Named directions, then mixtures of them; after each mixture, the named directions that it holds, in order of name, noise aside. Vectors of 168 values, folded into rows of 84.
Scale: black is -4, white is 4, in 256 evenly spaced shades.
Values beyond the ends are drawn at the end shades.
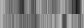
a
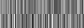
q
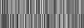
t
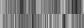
a, q.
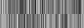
a, t.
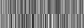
q, t.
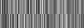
t.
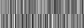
q.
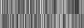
a, t.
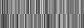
t.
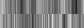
a, q.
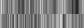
a, t.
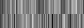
a, q.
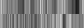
a, t.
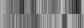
a.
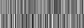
q.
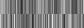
a, q.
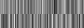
q, t.
